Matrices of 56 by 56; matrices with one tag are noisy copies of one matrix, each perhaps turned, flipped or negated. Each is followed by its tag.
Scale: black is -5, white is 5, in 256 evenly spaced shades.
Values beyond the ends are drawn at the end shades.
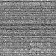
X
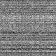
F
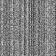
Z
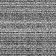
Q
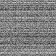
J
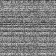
Z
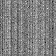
J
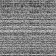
X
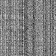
Q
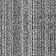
Q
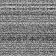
F
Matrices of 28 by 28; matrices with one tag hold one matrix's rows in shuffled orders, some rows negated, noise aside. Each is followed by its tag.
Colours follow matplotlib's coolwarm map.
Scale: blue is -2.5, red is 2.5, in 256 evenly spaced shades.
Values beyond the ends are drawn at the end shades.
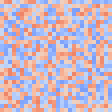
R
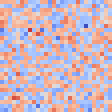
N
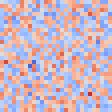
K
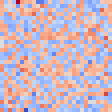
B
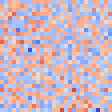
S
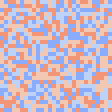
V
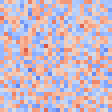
K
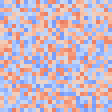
R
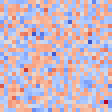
S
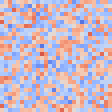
R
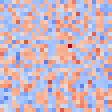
R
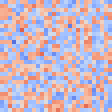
N
